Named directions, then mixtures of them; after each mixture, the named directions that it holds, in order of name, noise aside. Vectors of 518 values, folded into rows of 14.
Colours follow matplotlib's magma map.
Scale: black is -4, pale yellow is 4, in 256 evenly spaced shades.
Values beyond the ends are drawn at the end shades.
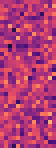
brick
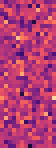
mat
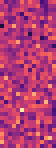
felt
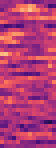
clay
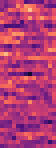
clay.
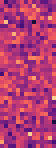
clay, felt, mat.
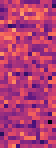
brick, clay, felt.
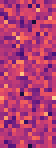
mat.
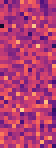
felt.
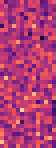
felt.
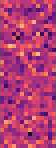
brick, clay, mat.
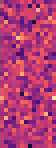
mat.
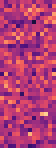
brick, clay, mat.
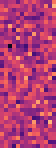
brick.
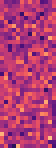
brick, felt, mat.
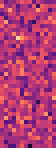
mat.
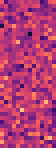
felt.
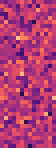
mat.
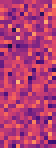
brick.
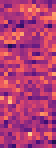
brick, clay, mat.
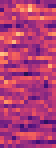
clay.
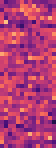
clay, felt, mat.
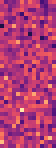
felt.
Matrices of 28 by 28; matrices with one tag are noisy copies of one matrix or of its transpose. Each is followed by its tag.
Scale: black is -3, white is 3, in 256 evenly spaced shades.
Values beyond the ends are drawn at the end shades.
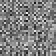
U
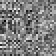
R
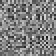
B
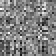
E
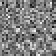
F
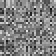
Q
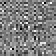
U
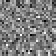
F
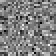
F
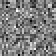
F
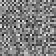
U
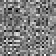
B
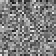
Q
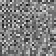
U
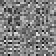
B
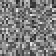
F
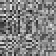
R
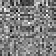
R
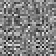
B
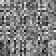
E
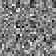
F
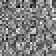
F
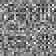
B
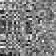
R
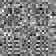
B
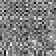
U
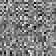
U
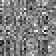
E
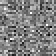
Q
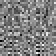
B
